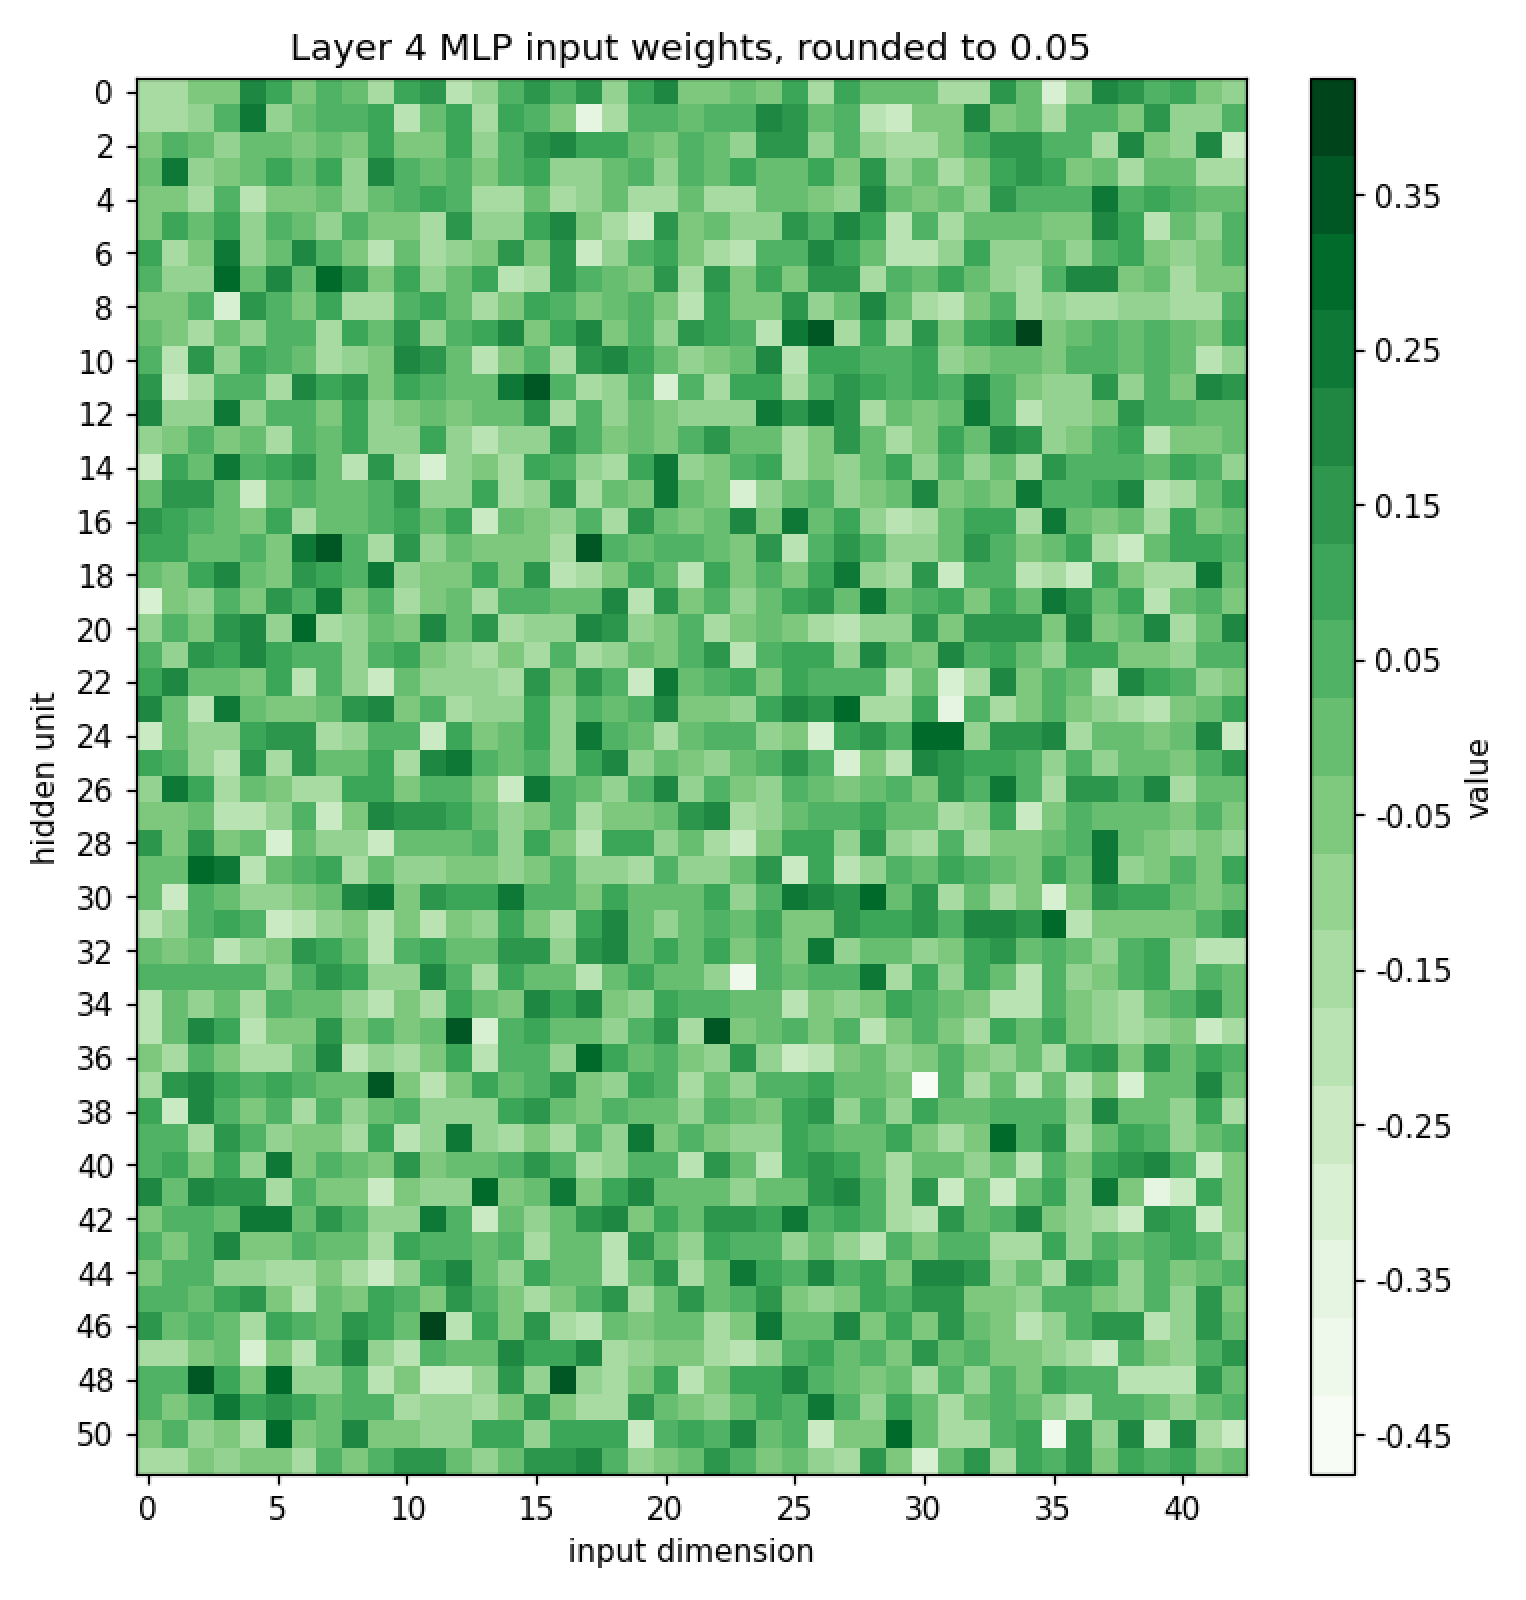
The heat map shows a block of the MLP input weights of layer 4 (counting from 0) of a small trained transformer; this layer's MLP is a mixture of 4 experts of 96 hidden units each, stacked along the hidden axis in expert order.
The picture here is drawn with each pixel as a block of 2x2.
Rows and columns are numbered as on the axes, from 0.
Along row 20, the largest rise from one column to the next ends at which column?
6
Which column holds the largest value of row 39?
33
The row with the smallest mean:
8
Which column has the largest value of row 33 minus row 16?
28
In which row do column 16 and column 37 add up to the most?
41
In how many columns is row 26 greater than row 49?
22
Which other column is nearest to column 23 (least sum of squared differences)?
40
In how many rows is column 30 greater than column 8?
24
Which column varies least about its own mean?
21
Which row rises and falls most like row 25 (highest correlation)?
20
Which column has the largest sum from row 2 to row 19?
26
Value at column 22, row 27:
0.2
